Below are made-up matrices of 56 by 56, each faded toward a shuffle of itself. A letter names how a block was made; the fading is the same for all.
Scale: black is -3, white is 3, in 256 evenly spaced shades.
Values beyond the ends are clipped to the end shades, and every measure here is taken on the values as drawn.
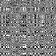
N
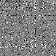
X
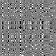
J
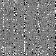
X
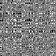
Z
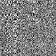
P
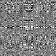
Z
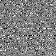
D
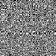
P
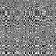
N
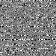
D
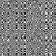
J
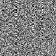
P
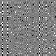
J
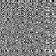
Z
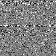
D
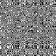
Z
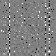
J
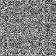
P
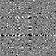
Z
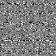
D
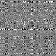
Z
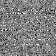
D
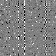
J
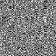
P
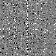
X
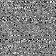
D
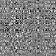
Z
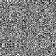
P
